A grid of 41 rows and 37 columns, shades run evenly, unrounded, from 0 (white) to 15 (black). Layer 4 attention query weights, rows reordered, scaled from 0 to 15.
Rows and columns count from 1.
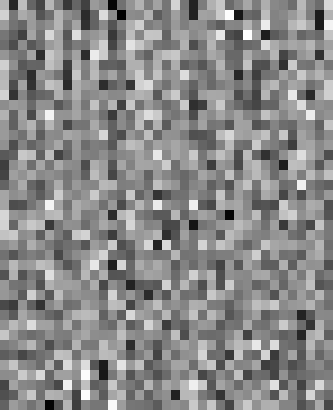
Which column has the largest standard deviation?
13
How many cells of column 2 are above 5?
36
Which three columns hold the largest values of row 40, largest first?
20, 25, 9
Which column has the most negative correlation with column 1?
22
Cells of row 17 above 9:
7
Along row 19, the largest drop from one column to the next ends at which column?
34
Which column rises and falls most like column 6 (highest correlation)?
18
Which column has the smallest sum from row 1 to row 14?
37
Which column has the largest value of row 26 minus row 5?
15
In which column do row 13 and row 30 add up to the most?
17
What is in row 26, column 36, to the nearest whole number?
5
